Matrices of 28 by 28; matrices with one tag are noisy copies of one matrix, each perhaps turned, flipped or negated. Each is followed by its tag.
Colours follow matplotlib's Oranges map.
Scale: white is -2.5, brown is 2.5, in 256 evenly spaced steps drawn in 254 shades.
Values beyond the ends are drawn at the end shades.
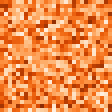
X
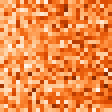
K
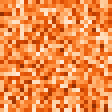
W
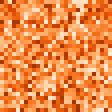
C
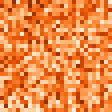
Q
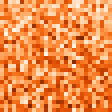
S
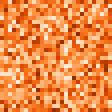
X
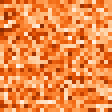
Q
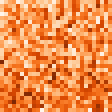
S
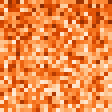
S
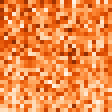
S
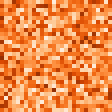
X
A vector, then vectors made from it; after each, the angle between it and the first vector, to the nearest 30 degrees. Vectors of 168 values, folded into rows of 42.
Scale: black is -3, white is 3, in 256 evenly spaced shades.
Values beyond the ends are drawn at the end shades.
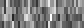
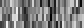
120 degrees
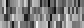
150 degrees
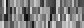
150 degrees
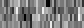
120 degrees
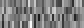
60 degrees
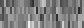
90 degrees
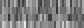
90 degrees
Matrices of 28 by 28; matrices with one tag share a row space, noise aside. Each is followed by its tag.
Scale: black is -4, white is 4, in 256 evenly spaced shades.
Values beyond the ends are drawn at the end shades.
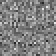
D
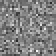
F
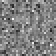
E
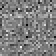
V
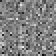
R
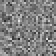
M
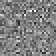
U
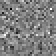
E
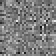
U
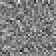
M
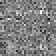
U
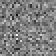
F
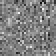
U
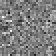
M
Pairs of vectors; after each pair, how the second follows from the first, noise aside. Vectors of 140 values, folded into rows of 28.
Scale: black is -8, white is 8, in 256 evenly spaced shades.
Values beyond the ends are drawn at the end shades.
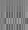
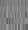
negated, partly zeroed.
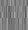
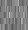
shuffled.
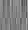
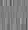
negated, partly zeroed.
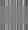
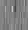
wrapped around, partly zeroed.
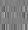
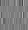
reversed, negated, partly zeroed.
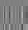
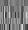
negated, scaled up.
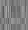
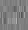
reversed, negated, partly zeroed.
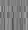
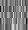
negated, scaled up.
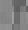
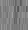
partly zeroed.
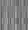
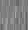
partly zeroed.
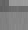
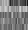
negated, scaled up.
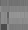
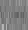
negated, partly zeroed.
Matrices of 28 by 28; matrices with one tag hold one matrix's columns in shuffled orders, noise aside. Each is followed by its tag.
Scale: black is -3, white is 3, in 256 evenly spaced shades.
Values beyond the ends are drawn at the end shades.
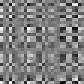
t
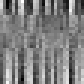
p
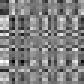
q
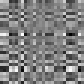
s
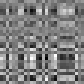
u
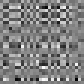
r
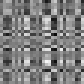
q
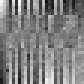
p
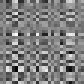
s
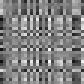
q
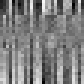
p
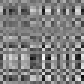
u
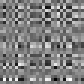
r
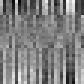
p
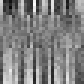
p
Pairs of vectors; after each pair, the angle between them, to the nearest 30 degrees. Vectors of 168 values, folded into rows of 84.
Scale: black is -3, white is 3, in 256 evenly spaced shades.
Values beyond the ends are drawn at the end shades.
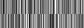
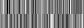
120 degrees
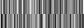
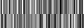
30 degrees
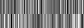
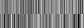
150 degrees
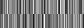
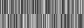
120 degrees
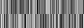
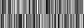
150 degrees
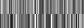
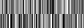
60 degrees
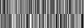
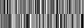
30 degrees
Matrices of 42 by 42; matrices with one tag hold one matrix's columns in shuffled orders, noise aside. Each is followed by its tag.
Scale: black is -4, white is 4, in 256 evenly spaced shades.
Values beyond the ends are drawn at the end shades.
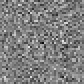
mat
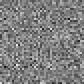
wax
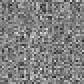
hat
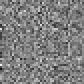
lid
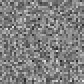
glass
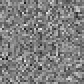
lid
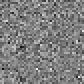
mat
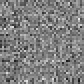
glass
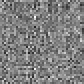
hat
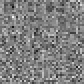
hat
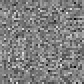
wax
